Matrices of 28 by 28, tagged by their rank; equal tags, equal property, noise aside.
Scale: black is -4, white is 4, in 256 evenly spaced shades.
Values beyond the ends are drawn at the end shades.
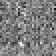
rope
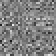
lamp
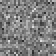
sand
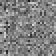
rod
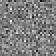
rod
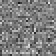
rod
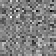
rope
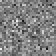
rope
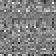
lamp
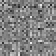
lamp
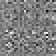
rope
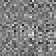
rope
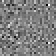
lamp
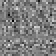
rod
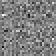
rope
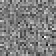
sand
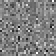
rod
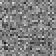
sand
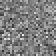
rope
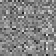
rope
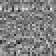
lamp
